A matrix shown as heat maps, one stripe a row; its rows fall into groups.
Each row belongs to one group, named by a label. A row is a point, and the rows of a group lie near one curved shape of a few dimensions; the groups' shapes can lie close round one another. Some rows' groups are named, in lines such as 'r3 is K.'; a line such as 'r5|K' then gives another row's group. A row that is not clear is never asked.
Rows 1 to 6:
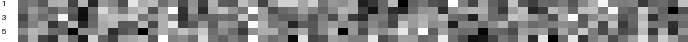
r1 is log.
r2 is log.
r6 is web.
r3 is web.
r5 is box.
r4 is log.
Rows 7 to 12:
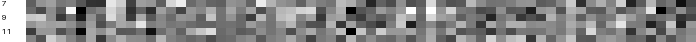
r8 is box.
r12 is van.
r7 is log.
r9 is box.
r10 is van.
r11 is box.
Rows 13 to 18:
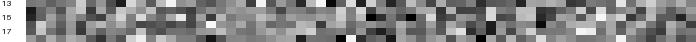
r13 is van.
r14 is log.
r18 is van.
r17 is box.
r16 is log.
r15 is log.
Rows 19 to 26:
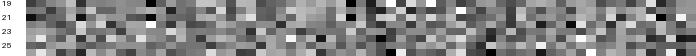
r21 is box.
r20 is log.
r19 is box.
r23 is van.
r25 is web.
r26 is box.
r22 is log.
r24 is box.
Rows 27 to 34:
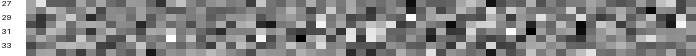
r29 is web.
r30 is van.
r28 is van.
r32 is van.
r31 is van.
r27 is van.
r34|box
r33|van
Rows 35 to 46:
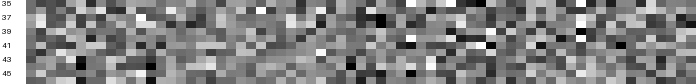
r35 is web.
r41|van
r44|box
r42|van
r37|box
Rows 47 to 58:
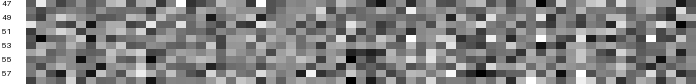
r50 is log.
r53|log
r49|van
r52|web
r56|van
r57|web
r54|box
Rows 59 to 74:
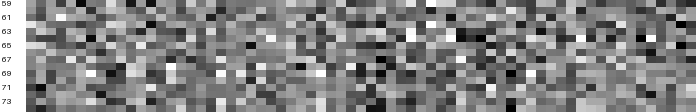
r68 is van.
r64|web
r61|van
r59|box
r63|log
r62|box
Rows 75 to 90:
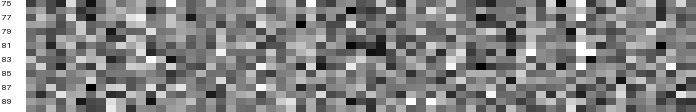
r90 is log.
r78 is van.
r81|box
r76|box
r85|van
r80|van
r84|web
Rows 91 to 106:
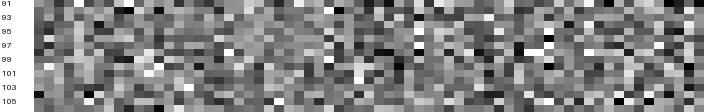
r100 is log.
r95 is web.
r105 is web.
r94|web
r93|van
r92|van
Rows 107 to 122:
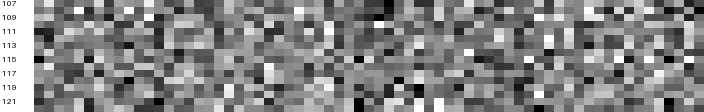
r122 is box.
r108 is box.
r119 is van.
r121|box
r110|van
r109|box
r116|van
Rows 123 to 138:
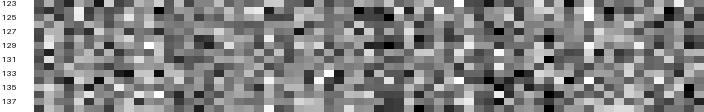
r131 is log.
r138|log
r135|box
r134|web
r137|box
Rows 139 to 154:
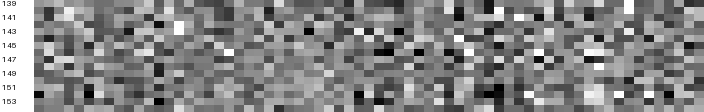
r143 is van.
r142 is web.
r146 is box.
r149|web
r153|box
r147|van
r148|box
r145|box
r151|box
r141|van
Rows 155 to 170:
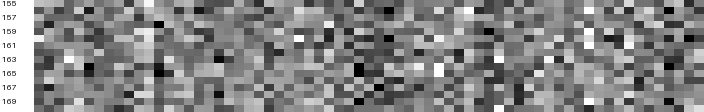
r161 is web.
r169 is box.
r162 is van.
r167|log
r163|van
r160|box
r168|van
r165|box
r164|box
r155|van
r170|van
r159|web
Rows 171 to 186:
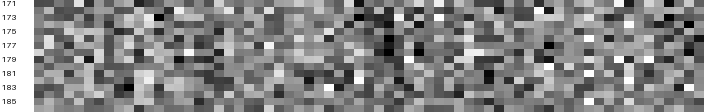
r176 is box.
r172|van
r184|van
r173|box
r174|van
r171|box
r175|van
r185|web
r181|web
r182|van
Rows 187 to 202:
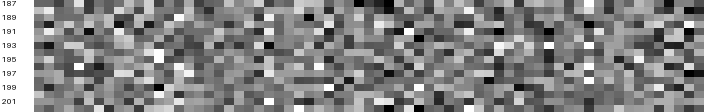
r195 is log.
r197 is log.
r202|log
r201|van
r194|log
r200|log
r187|box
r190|van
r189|van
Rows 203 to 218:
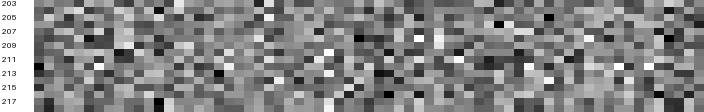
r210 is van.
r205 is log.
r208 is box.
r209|log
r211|web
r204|web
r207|van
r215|log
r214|web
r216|van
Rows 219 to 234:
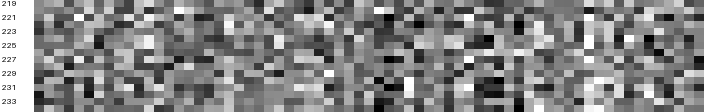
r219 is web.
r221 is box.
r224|web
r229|van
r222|van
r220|van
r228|log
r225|web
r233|log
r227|box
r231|box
